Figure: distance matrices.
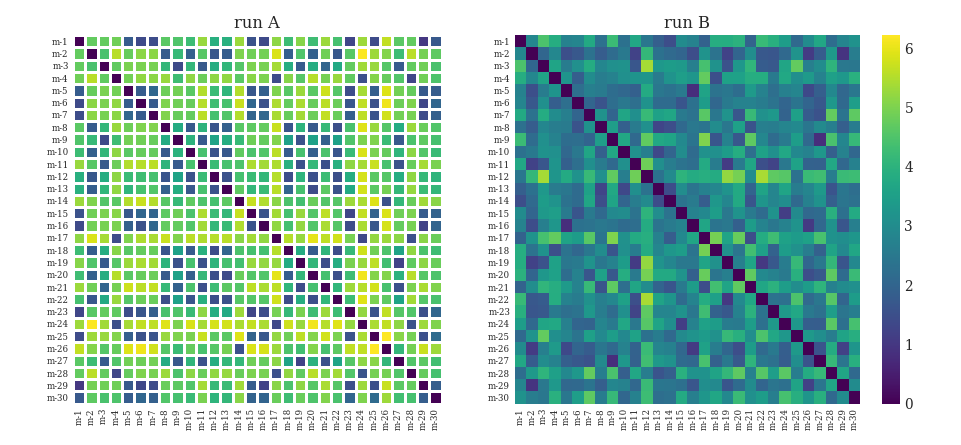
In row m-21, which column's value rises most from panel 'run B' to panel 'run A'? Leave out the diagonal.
m-17
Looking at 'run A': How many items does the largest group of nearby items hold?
10
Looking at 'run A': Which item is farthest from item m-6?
m-26
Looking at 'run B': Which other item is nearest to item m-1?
m-14
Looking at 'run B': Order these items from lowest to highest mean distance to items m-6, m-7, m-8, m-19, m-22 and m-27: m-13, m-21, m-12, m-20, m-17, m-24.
m-24, m-20, m-13, m-21, m-17, m-12
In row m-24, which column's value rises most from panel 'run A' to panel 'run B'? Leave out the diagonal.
m-28
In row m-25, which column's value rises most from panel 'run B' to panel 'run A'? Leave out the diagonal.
m-14
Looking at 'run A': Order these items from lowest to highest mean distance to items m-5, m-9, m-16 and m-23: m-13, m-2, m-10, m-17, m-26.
m-13, m-10, m-2, m-17, m-26
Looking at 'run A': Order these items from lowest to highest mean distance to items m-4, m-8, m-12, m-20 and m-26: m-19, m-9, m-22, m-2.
m-22, m-2, m-9, m-19
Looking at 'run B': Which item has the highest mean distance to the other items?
m-12
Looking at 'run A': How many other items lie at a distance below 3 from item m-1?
9
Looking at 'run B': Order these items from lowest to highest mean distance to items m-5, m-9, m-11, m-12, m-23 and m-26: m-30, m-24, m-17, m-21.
m-24, m-30, m-21, m-17
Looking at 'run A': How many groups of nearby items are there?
5
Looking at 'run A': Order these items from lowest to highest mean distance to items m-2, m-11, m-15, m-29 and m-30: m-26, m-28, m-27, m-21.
m-27, m-21, m-28, m-26
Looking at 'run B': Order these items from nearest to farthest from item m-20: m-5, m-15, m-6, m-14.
m-5, m-6, m-15, m-14
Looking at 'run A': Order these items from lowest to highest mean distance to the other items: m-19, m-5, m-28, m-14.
m-5, m-19, m-28, m-14
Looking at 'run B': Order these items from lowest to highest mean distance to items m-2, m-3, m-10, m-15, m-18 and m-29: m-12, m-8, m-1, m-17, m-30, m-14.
m-8, m-14, m-30, m-1, m-17, m-12
